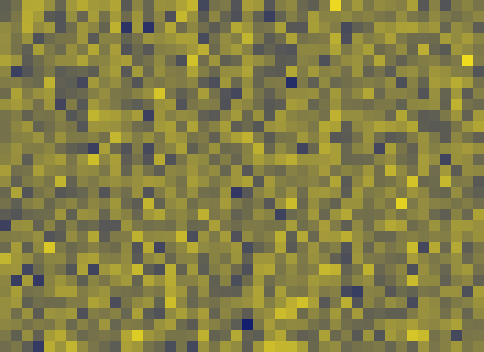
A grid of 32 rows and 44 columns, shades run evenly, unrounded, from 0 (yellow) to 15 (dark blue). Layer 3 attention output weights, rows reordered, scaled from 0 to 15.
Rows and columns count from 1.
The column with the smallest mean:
31
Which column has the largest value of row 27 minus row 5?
33
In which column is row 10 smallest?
42
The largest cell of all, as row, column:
30, 23
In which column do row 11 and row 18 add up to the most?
14
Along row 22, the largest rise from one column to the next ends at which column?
18
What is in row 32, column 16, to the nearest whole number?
11
